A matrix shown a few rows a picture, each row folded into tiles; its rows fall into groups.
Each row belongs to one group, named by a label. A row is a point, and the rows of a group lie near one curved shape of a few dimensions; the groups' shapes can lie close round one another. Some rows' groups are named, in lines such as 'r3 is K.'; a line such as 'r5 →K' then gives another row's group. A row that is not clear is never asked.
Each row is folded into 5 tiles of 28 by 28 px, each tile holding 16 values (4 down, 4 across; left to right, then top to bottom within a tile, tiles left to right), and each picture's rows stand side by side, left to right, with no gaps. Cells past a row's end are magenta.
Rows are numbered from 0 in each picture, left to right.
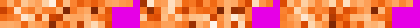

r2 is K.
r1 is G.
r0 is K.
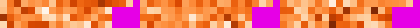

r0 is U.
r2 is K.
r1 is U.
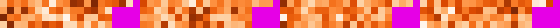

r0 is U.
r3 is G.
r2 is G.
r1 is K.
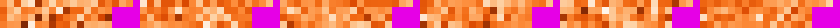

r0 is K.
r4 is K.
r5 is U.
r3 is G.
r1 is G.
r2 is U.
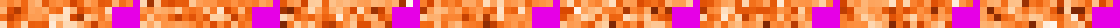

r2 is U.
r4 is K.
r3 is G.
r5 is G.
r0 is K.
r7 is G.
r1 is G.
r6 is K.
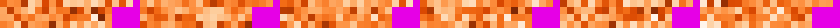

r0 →G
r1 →G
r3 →K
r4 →G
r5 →G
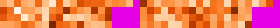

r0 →K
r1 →K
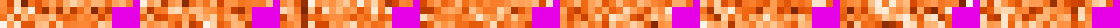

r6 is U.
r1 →G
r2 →K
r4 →K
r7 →G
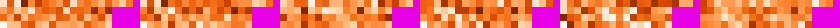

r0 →G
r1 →G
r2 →K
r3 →G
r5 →K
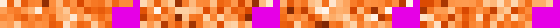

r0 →G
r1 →K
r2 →U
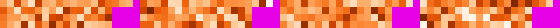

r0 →K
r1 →U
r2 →G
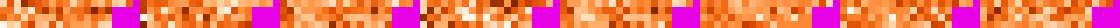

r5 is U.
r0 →G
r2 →K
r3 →U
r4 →K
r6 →U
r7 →K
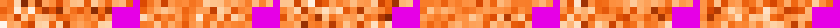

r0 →G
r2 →K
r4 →G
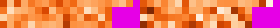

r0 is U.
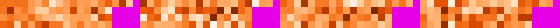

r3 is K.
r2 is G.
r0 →U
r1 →G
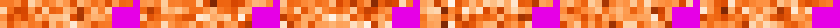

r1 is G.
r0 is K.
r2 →U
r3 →K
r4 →G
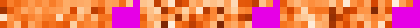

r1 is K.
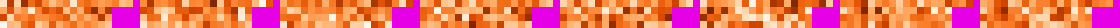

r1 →G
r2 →U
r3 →K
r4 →K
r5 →U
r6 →K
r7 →K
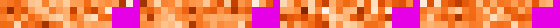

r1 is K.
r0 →U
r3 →G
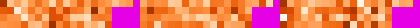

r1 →U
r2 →G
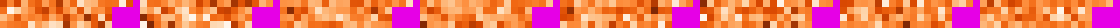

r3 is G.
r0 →U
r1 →U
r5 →G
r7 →G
